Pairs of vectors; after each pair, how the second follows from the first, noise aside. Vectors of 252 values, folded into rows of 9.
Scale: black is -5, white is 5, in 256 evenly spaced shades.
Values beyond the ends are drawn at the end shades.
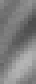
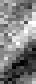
negated, scaled up.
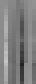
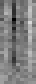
reversed.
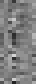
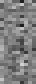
reversed.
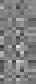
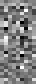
wrapped around, negated, scaled up.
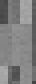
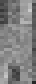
copied.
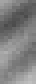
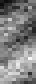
reversed, negated, scaled up.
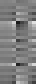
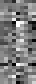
negated, scaled up.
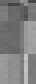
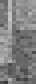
reversed.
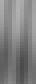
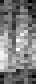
wrapped around, negated, scaled up.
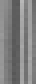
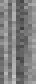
reversed.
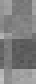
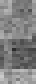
copied.
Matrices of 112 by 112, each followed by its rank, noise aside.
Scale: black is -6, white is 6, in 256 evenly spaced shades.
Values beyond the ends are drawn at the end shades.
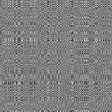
two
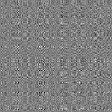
four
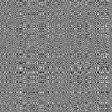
two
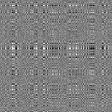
one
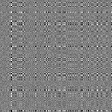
one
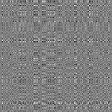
two
